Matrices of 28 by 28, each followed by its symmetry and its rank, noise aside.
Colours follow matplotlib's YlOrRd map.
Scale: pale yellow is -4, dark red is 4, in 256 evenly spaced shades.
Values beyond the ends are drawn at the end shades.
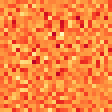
antisymmetric, rank eight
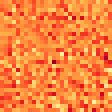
antisymmetric, rank eight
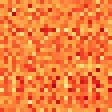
no symmetry, rank six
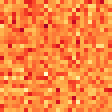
no symmetry, rank eight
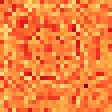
symmetric, rank eight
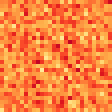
antisymmetric, rank eight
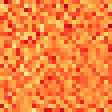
no symmetry, rank eight
